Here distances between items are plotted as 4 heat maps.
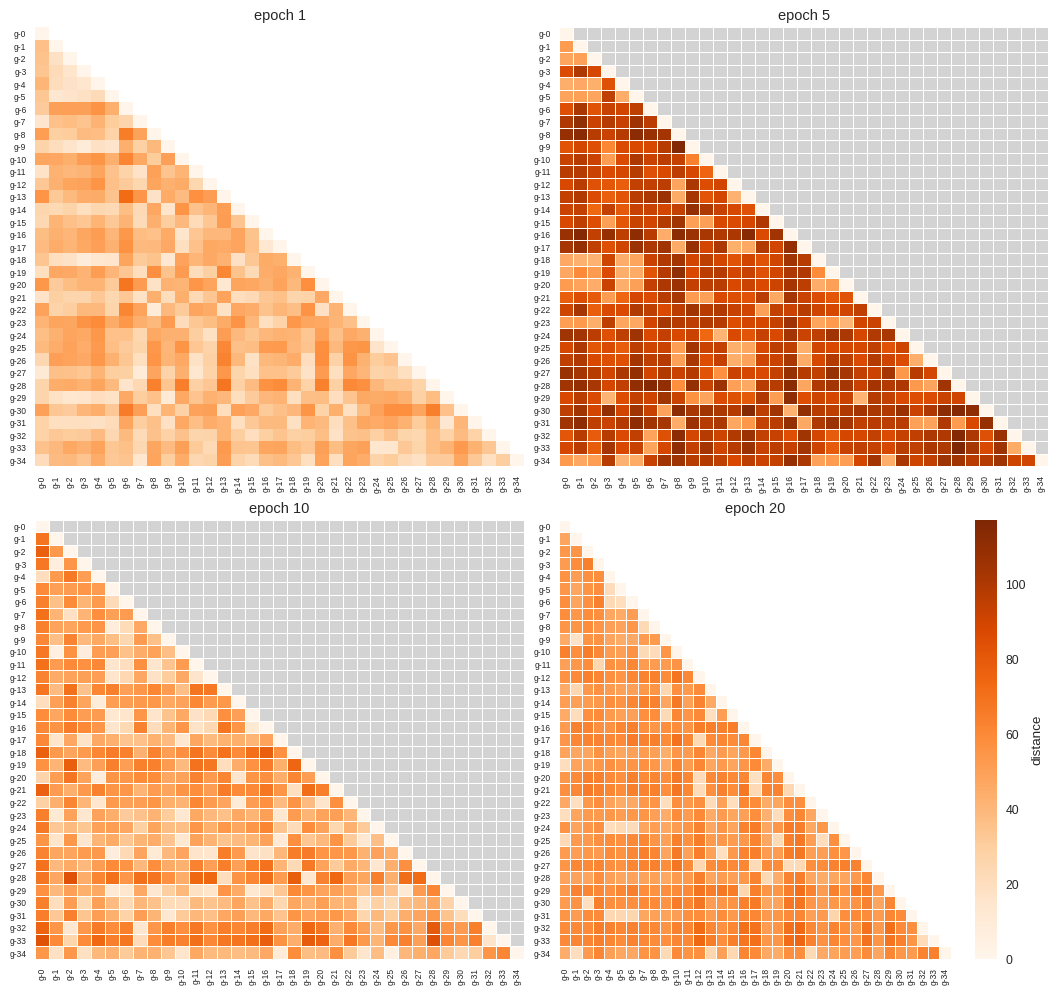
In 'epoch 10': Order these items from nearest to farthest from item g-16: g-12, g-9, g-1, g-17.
g-12, g-9, g-17, g-1
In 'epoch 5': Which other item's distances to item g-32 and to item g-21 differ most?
g-29
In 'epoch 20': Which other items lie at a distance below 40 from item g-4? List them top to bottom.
g-5, g-6, g-24, g-31
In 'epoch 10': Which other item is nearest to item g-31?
g-9
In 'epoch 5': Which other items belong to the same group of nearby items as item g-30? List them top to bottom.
g-7, g-16
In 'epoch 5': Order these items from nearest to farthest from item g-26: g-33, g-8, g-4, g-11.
g-8, g-4, g-11, g-33
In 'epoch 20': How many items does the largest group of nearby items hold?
6
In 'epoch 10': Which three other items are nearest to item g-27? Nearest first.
g-24, g-18, g-21
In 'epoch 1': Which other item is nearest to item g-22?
g-8
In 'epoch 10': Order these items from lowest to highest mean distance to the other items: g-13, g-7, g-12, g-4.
g-12, g-7, g-4, g-13
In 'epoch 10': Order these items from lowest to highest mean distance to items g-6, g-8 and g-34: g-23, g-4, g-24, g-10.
g-23, g-10, g-24, g-4
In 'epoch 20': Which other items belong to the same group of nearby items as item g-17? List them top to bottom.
g-12, g-20, g-21, g-27
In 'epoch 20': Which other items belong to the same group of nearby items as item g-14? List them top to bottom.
g-26
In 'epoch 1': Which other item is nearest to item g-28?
g-6
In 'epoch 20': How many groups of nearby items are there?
11
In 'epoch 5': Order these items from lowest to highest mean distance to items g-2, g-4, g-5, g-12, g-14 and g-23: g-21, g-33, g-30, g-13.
g-13, g-21, g-33, g-30
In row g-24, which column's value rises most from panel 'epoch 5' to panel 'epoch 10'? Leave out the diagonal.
g-11
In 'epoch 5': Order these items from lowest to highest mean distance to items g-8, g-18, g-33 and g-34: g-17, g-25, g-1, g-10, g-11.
g-1, g-25, g-17, g-11, g-10
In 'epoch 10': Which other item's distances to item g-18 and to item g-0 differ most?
g-21
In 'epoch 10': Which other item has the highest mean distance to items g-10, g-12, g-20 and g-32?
g-28
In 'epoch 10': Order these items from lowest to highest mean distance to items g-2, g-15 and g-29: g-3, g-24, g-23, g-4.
g-23, g-24, g-3, g-4
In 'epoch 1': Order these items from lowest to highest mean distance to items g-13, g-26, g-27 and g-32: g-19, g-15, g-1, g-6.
g-15, g-19, g-1, g-6
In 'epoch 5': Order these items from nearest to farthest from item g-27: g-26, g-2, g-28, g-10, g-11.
g-11, g-10, g-26, g-2, g-28
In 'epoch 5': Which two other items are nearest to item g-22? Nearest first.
g-14, g-2
